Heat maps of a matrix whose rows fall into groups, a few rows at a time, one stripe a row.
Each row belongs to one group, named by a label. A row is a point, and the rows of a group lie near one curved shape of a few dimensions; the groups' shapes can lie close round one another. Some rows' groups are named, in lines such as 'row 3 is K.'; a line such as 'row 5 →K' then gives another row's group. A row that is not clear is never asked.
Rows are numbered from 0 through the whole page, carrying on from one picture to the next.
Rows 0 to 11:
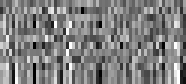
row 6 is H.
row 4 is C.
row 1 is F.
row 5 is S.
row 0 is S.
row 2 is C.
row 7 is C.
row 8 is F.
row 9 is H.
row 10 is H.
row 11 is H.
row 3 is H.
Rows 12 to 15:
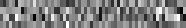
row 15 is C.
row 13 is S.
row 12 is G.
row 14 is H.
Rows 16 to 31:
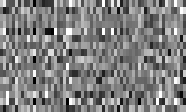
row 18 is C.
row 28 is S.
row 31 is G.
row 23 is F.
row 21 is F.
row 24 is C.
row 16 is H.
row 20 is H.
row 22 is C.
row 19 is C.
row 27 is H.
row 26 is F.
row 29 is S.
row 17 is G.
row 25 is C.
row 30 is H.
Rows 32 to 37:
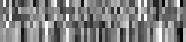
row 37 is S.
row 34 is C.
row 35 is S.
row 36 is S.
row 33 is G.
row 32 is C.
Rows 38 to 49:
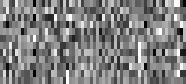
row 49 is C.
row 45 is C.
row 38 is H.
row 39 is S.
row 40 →H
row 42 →S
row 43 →F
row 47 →G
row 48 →C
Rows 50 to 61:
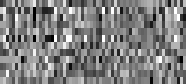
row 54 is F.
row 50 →F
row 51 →H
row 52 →H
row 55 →H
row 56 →F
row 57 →G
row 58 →S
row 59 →F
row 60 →S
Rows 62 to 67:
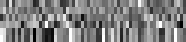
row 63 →C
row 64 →F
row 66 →H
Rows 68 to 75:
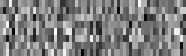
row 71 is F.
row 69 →G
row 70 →C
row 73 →G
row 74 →F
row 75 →F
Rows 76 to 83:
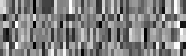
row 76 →H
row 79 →H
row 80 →G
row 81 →G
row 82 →H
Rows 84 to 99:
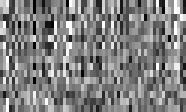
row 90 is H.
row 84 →H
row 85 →H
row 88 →H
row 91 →C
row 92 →F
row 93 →H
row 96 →C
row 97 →G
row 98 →S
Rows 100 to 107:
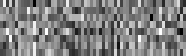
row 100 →C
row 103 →G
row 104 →S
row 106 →G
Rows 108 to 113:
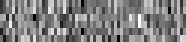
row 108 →F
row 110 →G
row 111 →G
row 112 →F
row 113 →G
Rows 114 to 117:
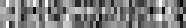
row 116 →S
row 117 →F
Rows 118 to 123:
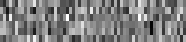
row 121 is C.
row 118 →G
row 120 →C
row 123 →F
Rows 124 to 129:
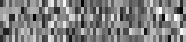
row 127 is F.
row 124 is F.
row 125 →S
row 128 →G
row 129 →F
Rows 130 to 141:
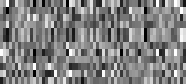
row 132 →F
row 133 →S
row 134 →G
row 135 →G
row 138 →C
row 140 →H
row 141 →F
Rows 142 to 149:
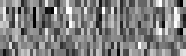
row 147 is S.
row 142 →S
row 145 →H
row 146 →S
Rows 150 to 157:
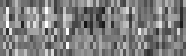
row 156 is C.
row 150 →S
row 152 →F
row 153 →S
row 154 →C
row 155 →S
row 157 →S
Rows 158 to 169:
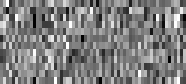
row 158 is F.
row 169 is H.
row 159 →G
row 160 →H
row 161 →H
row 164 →C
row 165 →F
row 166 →F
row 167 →S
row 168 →G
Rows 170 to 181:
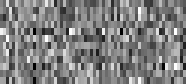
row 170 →S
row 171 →G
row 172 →G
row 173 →S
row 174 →H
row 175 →S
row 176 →C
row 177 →F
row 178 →F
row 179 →H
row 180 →S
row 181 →G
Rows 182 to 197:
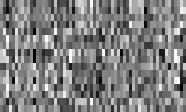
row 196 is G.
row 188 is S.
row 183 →G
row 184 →S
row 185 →G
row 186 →H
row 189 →H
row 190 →H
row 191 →F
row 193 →H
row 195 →F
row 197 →G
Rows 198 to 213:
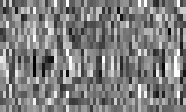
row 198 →C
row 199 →G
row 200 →S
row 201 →S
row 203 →F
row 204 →F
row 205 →C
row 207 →H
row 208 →H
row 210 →G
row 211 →C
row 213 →C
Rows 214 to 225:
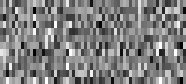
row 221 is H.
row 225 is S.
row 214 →C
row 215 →C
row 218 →F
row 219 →S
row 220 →S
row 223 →C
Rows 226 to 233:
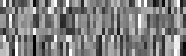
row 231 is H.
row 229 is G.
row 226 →C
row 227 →F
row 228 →G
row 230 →G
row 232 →H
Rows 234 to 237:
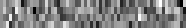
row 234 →S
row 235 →C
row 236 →G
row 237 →F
